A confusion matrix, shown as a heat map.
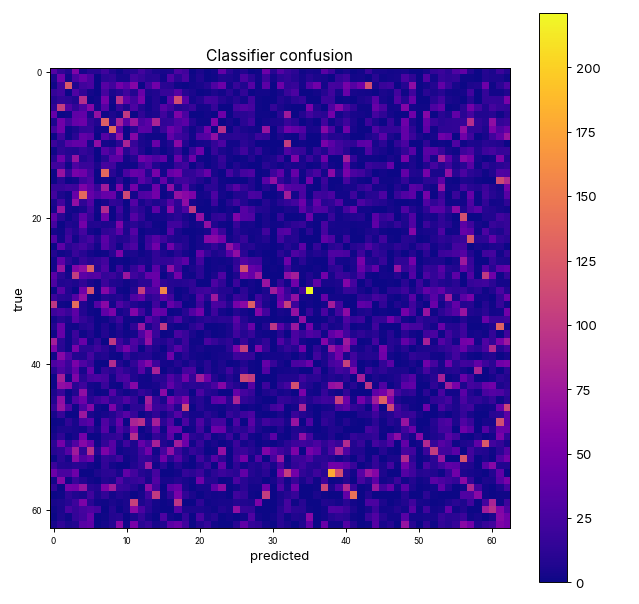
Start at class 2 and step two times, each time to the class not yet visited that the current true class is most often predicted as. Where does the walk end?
33
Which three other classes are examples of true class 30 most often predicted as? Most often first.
35, 15, 5
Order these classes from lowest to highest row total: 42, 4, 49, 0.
0, 49, 4, 42
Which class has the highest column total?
4
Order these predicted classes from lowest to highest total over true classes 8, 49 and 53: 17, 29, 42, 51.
42, 51, 29, 17
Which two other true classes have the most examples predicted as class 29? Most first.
58, 8
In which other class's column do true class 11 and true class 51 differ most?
59
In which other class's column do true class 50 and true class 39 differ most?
11
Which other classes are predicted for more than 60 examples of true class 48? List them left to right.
11, 12, 14, 33, 61
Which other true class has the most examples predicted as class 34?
46
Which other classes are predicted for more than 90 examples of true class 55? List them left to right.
32, 38, 39
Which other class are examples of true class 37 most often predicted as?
8
